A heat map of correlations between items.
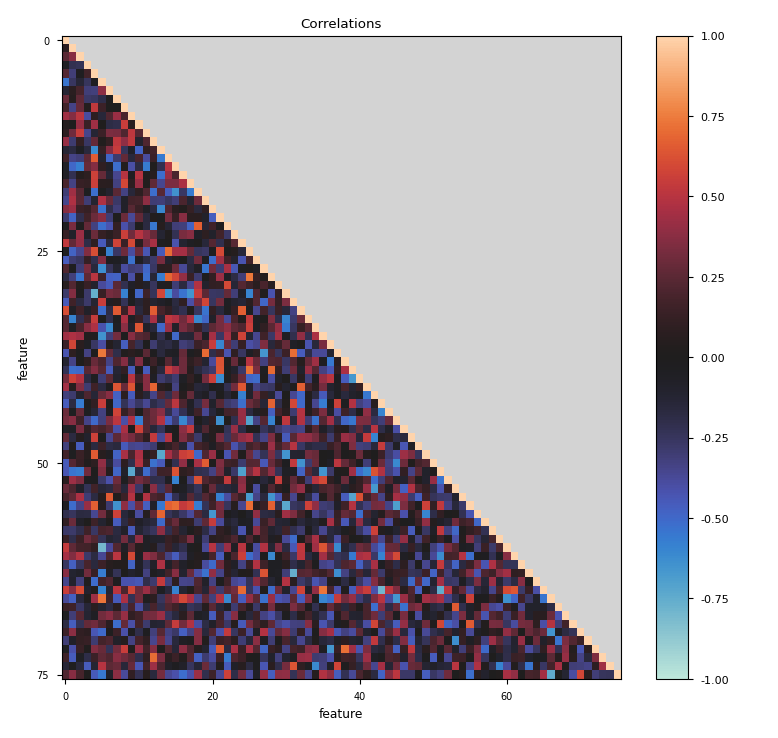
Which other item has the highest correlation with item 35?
65
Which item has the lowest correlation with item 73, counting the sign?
22
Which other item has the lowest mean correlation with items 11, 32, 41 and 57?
51
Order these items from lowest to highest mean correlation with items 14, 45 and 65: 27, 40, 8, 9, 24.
8, 27, 40, 9, 24
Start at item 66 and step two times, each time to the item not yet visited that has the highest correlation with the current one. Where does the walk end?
37
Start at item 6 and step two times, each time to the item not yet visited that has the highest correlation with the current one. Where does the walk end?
40
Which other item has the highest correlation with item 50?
19
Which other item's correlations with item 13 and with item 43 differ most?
28
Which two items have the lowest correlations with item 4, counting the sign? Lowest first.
30, 13
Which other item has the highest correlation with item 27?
63
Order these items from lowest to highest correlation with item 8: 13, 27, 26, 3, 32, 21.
27, 13, 26, 3, 32, 21
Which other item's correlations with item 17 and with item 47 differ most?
42
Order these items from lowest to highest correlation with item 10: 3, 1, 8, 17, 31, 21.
31, 1, 3, 21, 17, 8
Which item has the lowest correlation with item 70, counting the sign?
66
